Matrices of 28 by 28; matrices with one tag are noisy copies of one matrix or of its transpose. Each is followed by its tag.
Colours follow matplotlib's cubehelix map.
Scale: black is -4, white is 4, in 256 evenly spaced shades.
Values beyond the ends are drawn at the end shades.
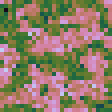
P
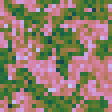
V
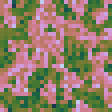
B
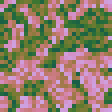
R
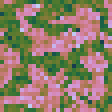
P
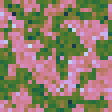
V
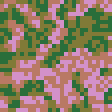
R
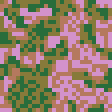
R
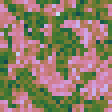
V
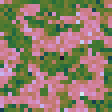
P
